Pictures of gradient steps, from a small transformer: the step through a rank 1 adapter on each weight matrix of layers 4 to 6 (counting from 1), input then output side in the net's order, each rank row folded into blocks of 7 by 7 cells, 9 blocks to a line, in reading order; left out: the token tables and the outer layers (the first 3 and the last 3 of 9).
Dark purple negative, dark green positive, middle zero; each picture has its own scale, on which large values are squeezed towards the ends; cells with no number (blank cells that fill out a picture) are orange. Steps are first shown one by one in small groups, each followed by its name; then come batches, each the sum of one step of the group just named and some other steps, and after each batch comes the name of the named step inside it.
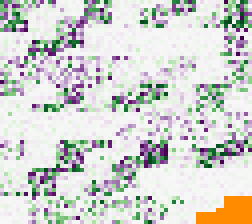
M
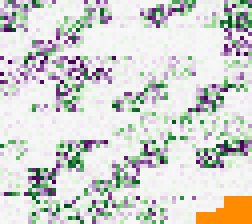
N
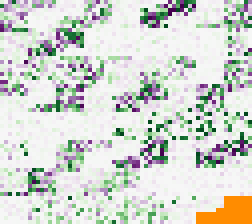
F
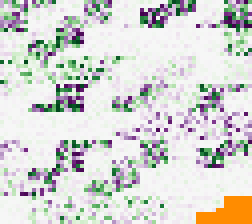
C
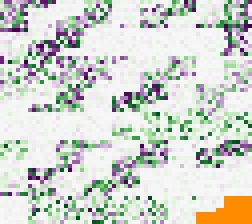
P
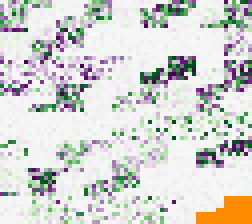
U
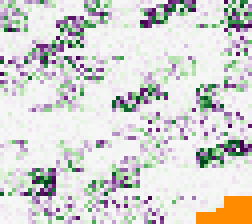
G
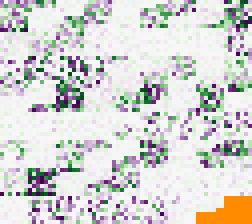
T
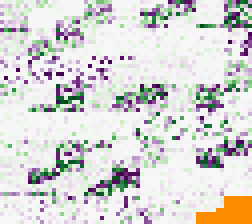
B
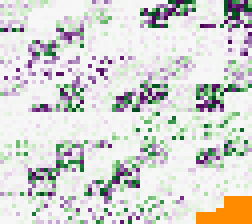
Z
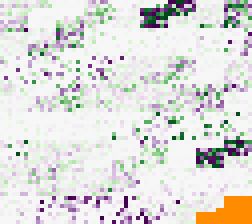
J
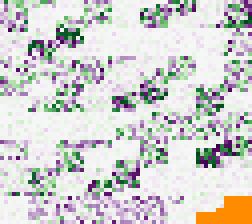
F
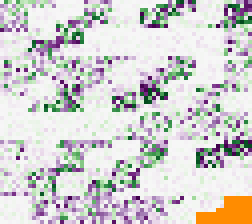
J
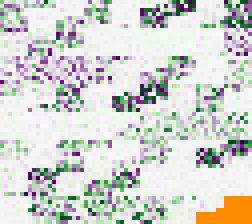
M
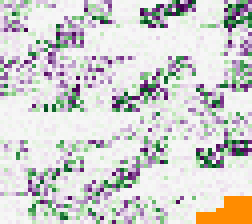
J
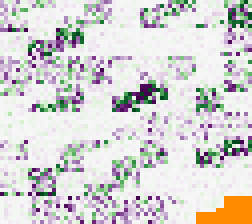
T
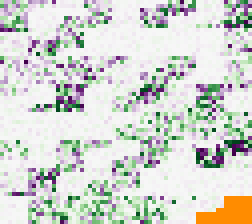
F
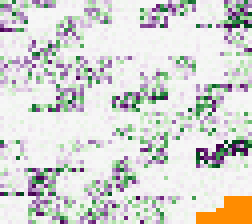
F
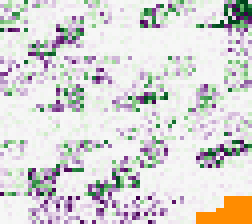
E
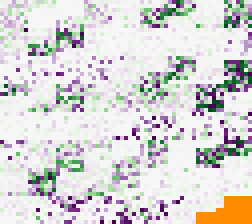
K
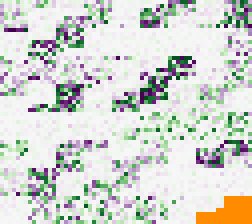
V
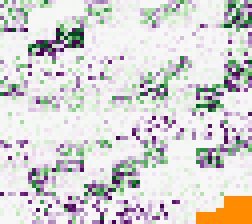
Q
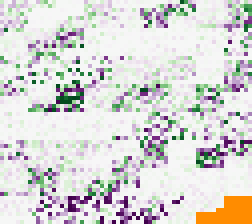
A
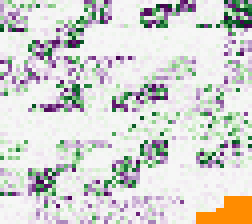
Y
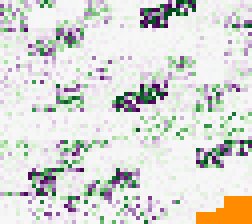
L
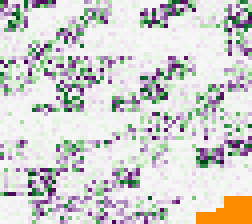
A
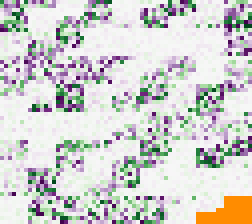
Q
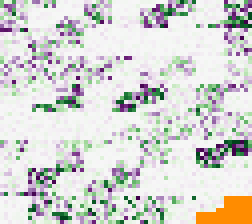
L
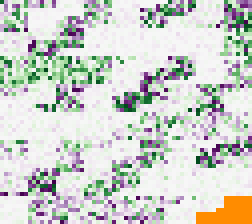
A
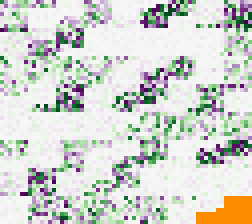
L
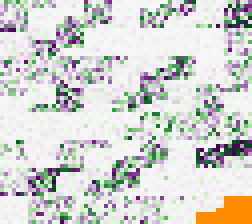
V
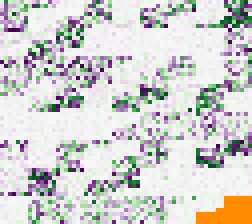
Q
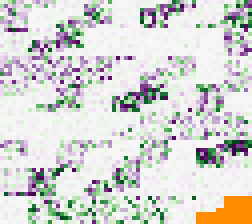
Y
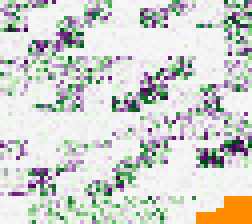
Y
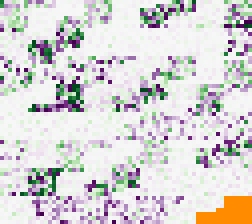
K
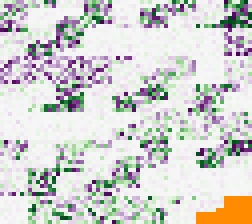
A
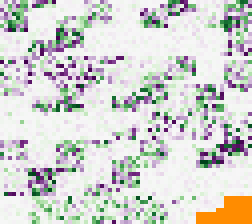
Q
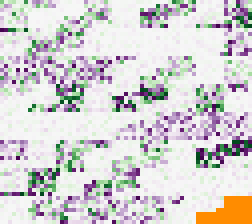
A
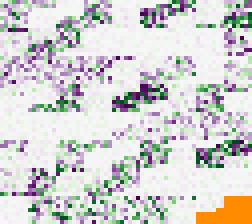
Y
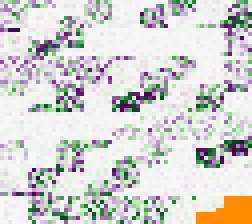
V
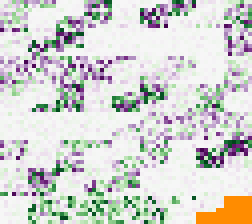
L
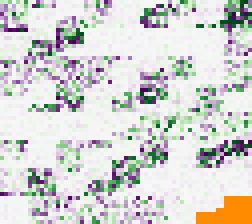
E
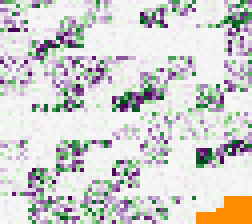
A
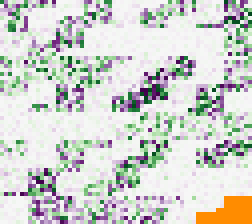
Y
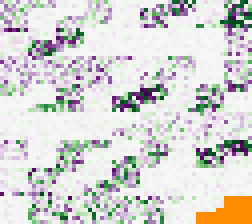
E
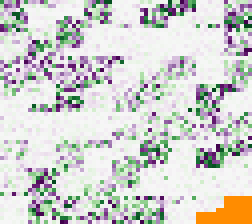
K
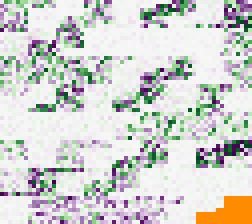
A
